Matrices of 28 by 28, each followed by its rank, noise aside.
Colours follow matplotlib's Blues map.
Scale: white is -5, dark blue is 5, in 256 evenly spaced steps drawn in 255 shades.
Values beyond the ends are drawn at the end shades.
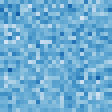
six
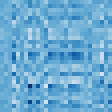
two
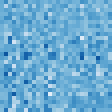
six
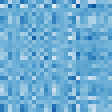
two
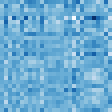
three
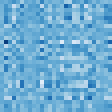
three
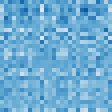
three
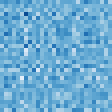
four
